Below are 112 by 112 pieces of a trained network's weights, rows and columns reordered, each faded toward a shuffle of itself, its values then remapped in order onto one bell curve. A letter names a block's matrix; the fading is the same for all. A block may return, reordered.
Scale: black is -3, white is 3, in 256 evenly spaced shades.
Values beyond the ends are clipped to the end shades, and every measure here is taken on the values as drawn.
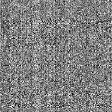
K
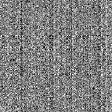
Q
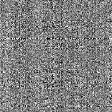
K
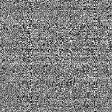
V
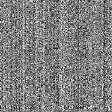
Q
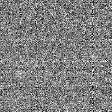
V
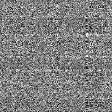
V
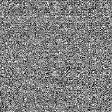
V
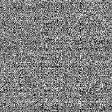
V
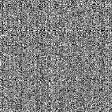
K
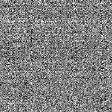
V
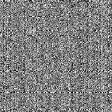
K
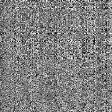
K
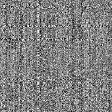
K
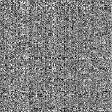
K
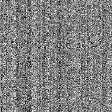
K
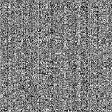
Q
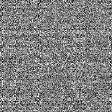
V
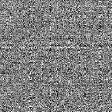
V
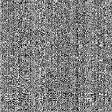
K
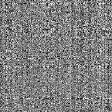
K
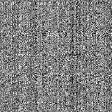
K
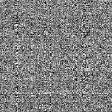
V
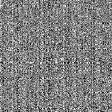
Q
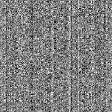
Q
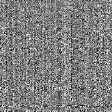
K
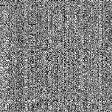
K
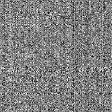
K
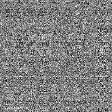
V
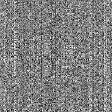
Q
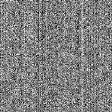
Q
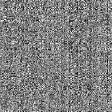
K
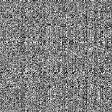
K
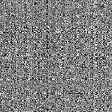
K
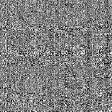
K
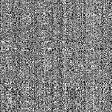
Q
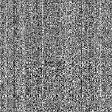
Q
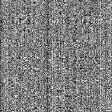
Q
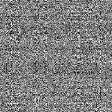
V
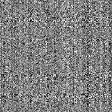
K
